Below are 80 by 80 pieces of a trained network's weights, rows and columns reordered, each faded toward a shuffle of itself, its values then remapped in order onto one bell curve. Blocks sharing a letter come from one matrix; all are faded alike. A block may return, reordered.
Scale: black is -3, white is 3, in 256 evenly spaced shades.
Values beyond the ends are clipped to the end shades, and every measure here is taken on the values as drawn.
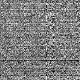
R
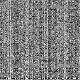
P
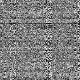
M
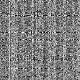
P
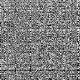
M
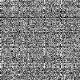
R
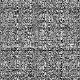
M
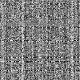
P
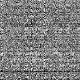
R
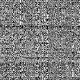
M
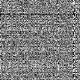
M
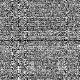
R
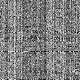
P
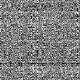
M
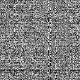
M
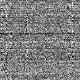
R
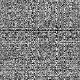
R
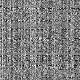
P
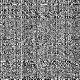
P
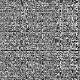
R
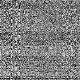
M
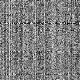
P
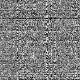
R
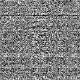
M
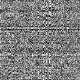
R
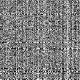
P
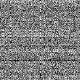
R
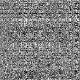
M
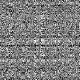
M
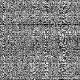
R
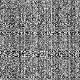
P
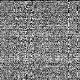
R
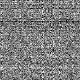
R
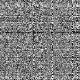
R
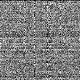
R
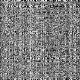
P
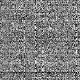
R
